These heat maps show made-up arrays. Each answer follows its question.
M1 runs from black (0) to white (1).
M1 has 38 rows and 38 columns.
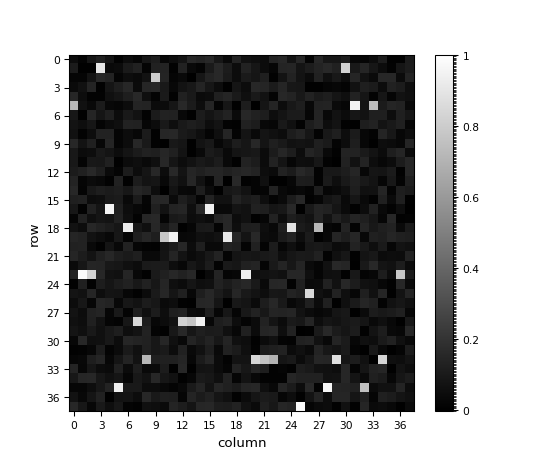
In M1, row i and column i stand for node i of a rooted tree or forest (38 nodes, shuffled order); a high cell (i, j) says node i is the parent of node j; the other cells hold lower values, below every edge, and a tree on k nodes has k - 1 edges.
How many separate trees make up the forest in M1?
5
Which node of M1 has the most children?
32
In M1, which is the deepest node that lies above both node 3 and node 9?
23
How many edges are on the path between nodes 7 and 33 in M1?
4
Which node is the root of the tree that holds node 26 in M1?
37
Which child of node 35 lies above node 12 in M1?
28
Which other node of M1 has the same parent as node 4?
15
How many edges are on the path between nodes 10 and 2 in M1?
3
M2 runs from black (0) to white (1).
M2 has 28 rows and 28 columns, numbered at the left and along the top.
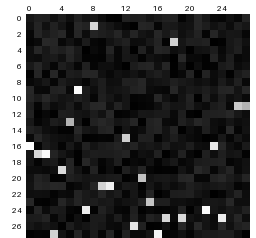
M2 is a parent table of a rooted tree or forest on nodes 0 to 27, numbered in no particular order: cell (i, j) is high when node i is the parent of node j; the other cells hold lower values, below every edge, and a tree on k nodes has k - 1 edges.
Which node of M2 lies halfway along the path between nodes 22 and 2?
25
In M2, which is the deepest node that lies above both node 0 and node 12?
16
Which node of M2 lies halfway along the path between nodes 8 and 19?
17
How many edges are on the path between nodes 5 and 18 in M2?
6
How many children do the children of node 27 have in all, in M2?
3
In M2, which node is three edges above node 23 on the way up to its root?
11
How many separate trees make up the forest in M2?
4
